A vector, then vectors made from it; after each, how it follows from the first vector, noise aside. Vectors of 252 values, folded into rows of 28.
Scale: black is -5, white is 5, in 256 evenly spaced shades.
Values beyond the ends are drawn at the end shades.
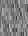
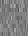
reversed, negated, shrunk.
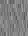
wrapped around, shrunk.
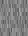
wrapped around, shrunk.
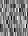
reversed, scaled up.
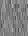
wrapped around, shrunk.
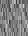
wrapped around, negated.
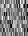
wrapped around, scaled up.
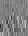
reversed, partly zeroed.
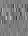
partly zeroed.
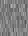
reversed, negated, shrunk.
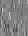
partly zeroed.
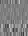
partly zeroed.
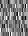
wrapped around, scaled up.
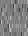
partly zeroed.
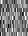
wrapped around, scaled up.
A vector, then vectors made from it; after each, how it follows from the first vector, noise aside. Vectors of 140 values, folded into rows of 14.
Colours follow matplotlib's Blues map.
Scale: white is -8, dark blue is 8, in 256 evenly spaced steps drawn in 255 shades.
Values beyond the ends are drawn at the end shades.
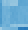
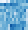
reversed, negated, scaled up.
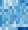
scaled up.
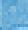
negated, shrunk.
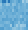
reversed, partly zeroed.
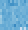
negated, partly zeroed.
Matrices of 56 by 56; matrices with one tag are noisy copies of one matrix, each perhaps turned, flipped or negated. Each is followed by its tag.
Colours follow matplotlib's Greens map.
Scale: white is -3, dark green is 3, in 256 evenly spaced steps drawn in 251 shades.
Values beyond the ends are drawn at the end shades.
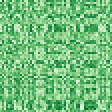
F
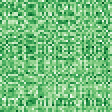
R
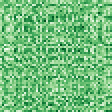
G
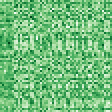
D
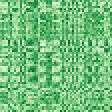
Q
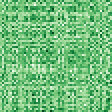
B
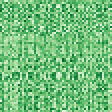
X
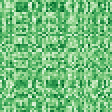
F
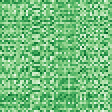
X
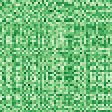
B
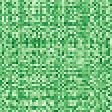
B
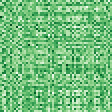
B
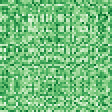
G
